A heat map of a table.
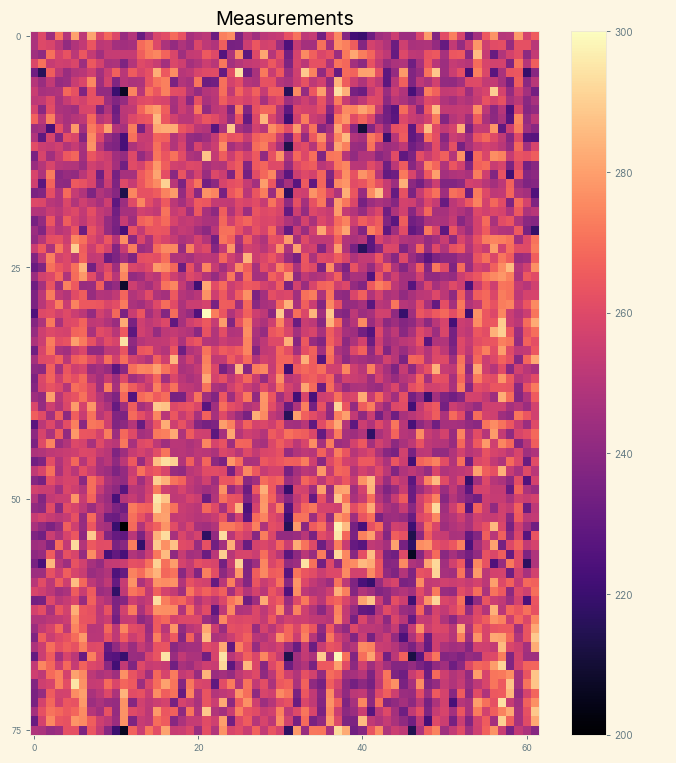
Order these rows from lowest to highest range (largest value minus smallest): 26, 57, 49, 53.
26, 49, 57, 53
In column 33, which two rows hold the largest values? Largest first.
57, 4
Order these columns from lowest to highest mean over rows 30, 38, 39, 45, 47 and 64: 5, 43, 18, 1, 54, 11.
18, 43, 1, 11, 5, 54
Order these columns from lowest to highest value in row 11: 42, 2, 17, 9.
9, 17, 2, 42
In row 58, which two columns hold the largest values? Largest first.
49, 15
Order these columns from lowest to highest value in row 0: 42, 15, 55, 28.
42, 28, 15, 55
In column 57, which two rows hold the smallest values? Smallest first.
10, 55
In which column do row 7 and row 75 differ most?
11
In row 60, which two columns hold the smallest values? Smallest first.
10, 31
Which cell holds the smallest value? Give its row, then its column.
53, 11
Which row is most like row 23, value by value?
62
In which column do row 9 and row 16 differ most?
58
